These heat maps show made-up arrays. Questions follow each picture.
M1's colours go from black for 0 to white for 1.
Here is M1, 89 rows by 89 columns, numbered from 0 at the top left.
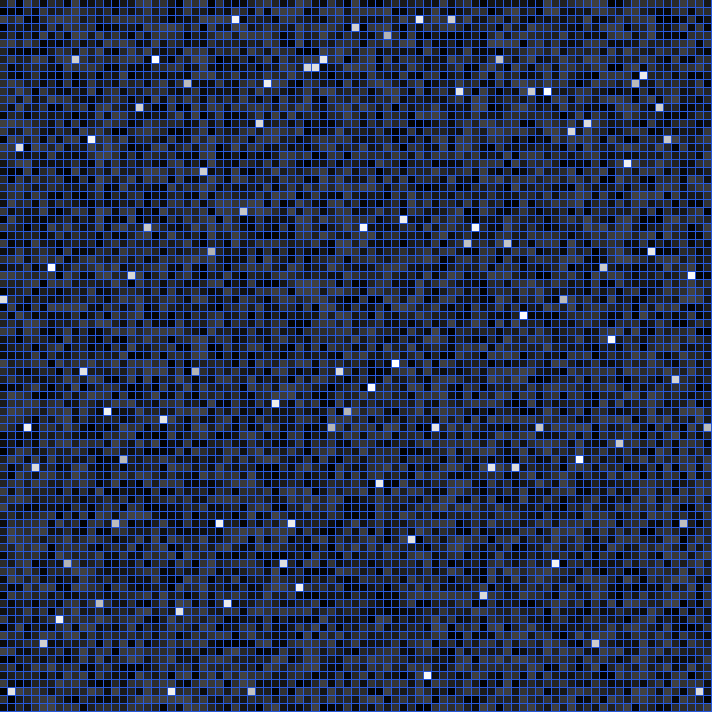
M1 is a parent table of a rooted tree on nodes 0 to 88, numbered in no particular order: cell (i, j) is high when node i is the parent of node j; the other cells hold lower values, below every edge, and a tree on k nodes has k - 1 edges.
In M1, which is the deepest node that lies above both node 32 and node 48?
15
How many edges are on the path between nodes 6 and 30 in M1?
7
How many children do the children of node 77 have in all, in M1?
4
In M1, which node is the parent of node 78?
20
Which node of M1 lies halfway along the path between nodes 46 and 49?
75
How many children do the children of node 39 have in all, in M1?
4
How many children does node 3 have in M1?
1
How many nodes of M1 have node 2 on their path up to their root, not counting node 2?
5
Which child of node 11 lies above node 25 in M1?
57
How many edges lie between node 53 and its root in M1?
9
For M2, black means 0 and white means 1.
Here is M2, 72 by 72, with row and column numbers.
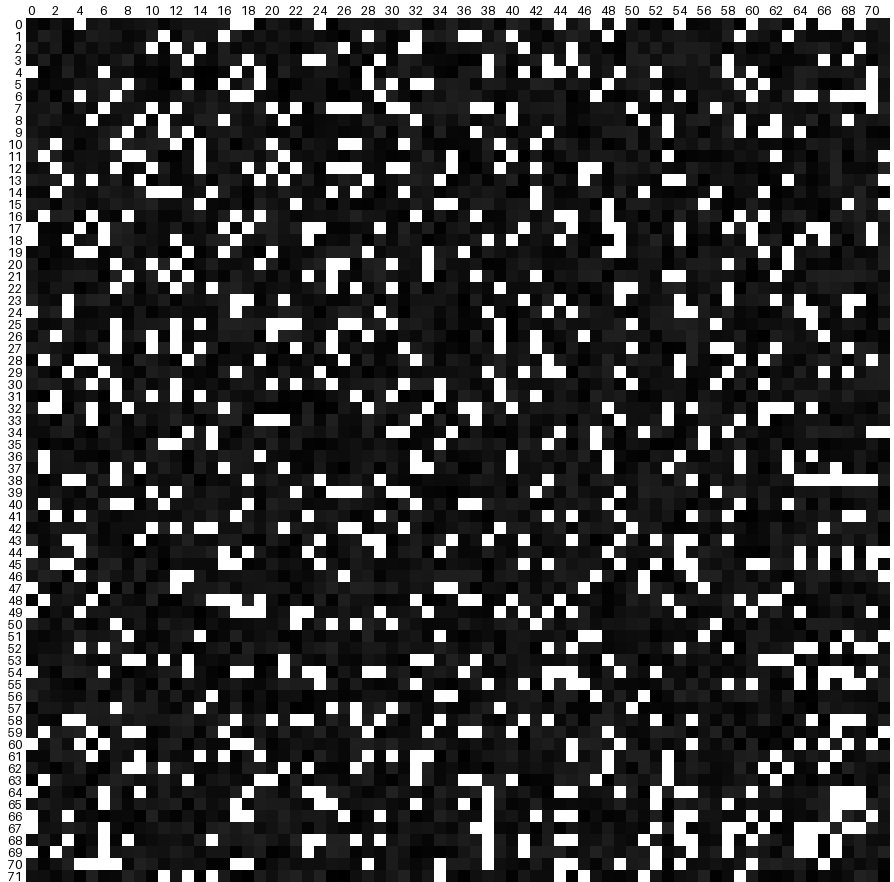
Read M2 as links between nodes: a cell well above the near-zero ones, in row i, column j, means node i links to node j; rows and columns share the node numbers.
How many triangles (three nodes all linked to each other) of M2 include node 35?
6
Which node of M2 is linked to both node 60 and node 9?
node 64
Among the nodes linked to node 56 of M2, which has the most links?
node 34
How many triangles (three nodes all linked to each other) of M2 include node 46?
5
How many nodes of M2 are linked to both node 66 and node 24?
8
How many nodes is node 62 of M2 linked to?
12
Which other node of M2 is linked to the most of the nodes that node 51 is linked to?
node 15
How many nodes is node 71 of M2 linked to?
8
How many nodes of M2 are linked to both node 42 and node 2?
5
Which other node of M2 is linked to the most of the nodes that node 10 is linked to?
node 12
